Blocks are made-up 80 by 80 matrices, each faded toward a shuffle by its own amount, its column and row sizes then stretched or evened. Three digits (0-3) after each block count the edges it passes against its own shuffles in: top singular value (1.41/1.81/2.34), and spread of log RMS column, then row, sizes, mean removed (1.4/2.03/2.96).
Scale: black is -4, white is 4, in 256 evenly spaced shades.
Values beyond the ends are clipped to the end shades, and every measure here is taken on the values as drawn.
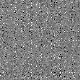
0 2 1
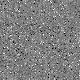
1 0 0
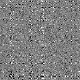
2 2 2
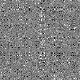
2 2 2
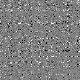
1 2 2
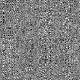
2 2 0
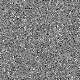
0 1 0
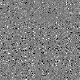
1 1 2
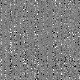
0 3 1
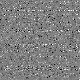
2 0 2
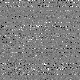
1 0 3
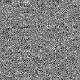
2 1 1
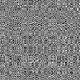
3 1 2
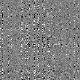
1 3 2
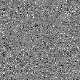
2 1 1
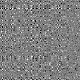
3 2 2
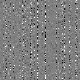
2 3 0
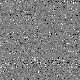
1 0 2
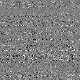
0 1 3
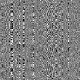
3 3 0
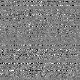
0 1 3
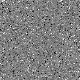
0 1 0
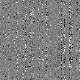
0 3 1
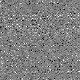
2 0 2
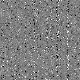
0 2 0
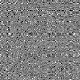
3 1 2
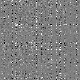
1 3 2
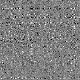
2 1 2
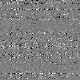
2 1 3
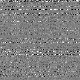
2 0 3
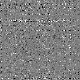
0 2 2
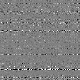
3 0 3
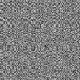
3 1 1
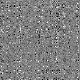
1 2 2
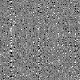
2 2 0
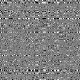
3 1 3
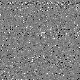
1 0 2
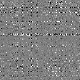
2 2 3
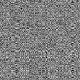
3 1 2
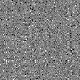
2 1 0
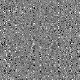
2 2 1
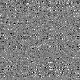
2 0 2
